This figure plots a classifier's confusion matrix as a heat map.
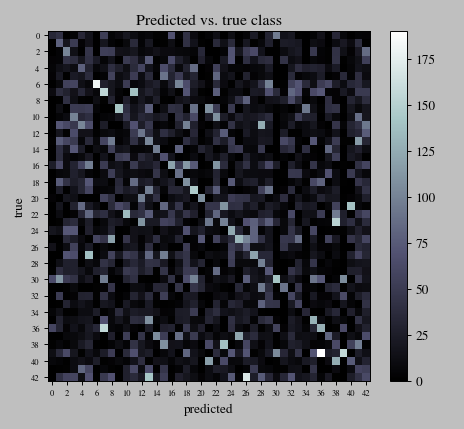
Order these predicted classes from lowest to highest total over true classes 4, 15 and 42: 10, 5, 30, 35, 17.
30, 17, 35, 10, 5
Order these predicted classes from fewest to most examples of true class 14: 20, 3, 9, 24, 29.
29, 9, 20, 24, 3
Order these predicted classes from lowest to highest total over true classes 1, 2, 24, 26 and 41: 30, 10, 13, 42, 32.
30, 10, 32, 13, 42
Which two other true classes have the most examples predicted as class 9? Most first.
21, 15
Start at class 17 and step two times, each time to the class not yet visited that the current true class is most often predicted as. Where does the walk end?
25
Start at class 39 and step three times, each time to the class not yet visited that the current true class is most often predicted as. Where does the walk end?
11
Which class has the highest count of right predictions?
6
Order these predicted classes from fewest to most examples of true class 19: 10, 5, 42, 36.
36, 10, 42, 5
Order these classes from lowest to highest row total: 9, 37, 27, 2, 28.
28, 2, 37, 9, 27
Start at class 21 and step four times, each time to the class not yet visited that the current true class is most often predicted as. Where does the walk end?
12
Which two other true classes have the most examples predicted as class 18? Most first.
16, 11
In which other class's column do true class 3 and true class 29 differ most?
22
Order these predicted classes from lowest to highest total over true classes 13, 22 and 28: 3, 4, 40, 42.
40, 4, 3, 42
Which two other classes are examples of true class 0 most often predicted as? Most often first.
30, 16
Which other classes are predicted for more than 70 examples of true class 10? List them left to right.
3, 22, 41
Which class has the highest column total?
13
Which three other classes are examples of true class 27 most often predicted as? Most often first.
5, 15, 13
